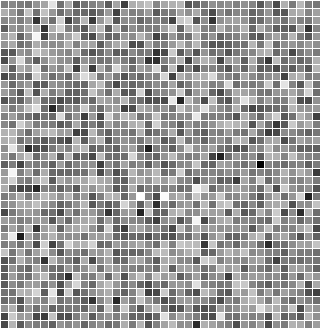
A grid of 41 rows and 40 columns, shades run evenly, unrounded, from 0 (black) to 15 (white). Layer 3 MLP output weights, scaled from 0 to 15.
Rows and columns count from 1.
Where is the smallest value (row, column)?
21, 33
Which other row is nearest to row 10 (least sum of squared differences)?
34
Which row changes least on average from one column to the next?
32
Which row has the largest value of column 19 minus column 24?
1
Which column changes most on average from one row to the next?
23
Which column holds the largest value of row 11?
36
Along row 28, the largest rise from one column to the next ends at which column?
25
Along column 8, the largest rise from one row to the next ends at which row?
15
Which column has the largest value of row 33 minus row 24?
3
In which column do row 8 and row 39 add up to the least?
38
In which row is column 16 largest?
26
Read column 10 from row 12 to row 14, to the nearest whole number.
6 5 8
